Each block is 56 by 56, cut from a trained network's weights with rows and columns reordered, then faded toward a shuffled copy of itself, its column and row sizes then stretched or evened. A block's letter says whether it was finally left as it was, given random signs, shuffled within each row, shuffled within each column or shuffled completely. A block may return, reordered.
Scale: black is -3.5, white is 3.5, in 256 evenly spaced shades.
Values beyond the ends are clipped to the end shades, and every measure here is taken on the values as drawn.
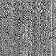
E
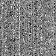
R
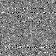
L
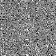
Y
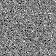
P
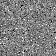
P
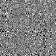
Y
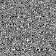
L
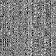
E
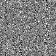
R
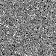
P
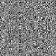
E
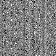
R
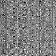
E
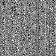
R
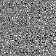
Y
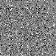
Y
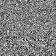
L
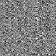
E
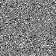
L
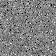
P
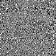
Y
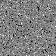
P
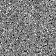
P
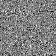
L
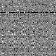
E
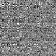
E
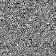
Y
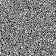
P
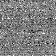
L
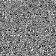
L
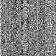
E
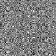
E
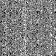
R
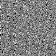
R
